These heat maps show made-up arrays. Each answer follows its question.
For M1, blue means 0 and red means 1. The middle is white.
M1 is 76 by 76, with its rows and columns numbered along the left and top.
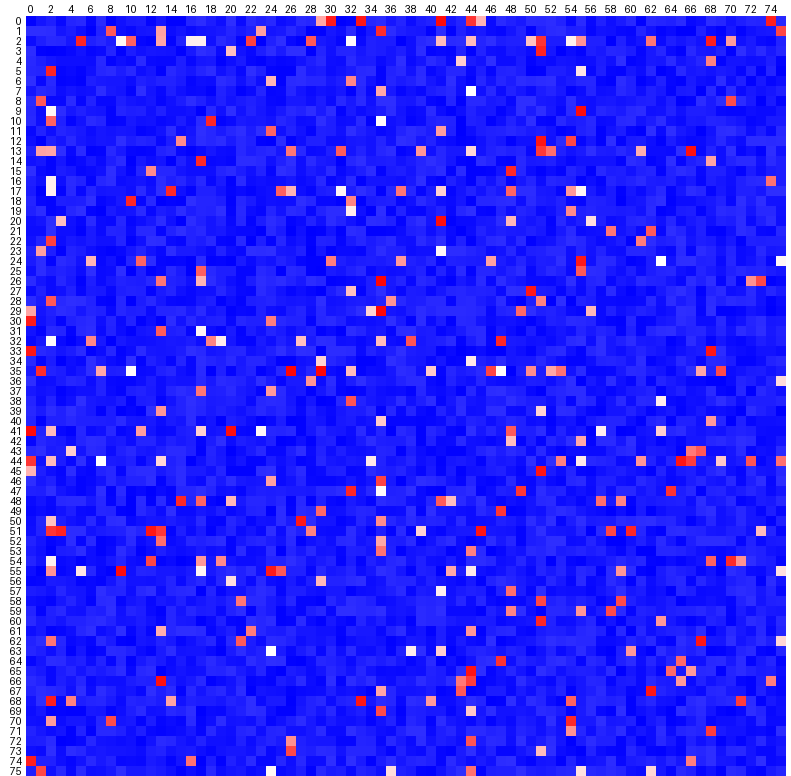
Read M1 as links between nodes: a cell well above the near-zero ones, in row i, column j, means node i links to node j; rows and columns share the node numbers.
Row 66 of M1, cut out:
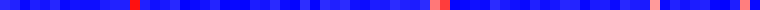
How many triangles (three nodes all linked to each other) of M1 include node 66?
2
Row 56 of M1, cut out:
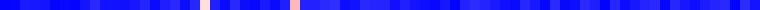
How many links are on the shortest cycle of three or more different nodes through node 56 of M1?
5
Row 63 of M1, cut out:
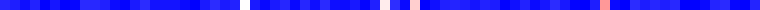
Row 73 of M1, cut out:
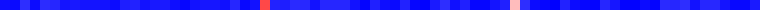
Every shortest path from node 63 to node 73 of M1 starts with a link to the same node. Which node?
node 60
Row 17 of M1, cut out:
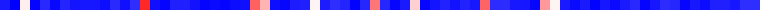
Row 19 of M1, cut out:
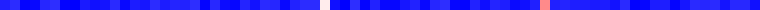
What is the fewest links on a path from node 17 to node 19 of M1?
2
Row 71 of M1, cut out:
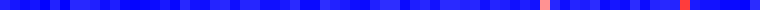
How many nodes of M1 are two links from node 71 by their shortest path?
9
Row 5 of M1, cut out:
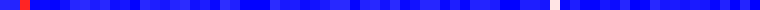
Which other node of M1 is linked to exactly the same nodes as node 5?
node 9
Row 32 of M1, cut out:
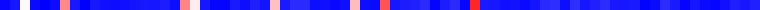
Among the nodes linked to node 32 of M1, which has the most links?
node 2
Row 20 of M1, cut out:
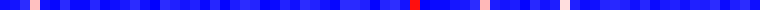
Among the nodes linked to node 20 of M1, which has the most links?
node 41
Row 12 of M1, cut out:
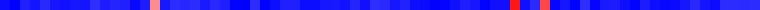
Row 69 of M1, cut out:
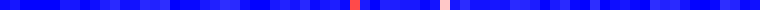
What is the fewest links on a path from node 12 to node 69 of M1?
4
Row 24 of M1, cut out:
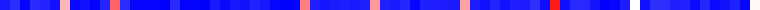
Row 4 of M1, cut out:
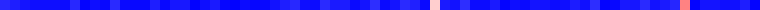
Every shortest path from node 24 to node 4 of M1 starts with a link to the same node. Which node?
node 55
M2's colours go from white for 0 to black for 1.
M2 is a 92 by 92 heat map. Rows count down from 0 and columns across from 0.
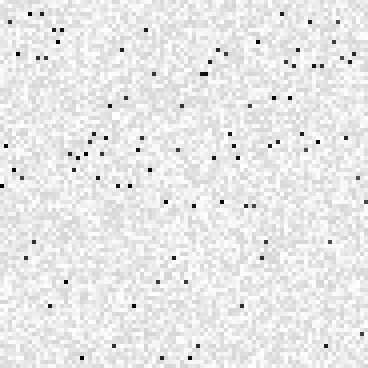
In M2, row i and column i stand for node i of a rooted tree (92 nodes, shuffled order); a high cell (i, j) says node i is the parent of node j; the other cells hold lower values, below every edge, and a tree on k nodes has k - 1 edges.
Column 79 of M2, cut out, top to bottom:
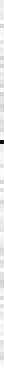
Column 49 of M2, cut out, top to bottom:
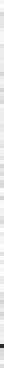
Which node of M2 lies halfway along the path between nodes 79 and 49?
34
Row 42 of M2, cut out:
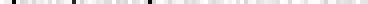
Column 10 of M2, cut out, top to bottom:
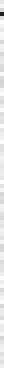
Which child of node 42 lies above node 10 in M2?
3
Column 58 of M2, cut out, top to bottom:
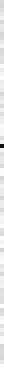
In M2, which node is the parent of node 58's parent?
7
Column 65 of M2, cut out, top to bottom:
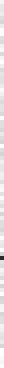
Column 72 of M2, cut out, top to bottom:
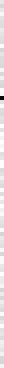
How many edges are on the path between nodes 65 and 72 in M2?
8
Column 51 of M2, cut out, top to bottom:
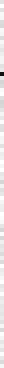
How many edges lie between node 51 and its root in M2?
2
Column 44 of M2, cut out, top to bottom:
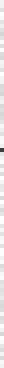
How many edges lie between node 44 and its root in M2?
2
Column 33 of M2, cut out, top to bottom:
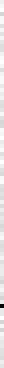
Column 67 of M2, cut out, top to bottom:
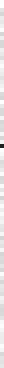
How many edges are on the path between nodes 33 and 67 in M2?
7
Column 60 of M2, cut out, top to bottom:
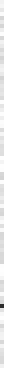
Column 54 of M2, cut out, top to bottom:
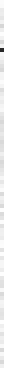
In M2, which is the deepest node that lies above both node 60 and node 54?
76
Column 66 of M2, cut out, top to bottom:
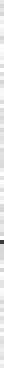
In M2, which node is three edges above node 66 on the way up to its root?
37
